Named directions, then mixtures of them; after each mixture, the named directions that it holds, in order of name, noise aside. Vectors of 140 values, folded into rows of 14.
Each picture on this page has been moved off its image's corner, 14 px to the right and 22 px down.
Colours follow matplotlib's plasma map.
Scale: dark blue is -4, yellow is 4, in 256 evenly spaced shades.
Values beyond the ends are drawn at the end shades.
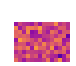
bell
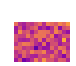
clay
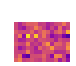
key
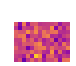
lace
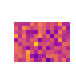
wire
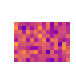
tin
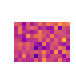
clay, lace.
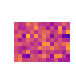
key.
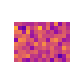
bell, tin.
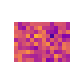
key, tin, wire.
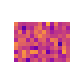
clay, tin.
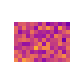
clay.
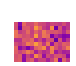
key, lace, wire.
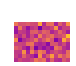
bell, clay, key.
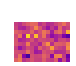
key.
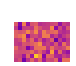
lace.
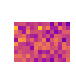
bell, clay, tin.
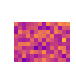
clay.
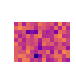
lace, wire.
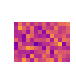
lace, tin, wire.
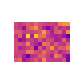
clay, key.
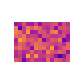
bell, lace.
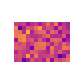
bell, lace, tin.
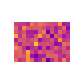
wire.
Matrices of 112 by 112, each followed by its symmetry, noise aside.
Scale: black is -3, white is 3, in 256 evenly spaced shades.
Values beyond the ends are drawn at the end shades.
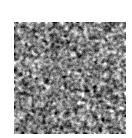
antisymmetric.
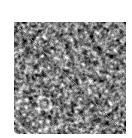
symmetric across the other diagonal.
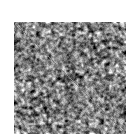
same after a half turn.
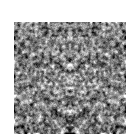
mirrored left to right.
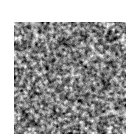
symmetric across the other diagonal.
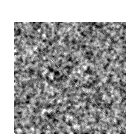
no symmetry.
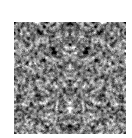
mirrored left to right.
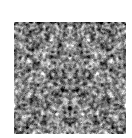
mirrored left to right.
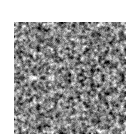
mirrored top to bottom.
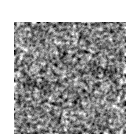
same after a half turn.
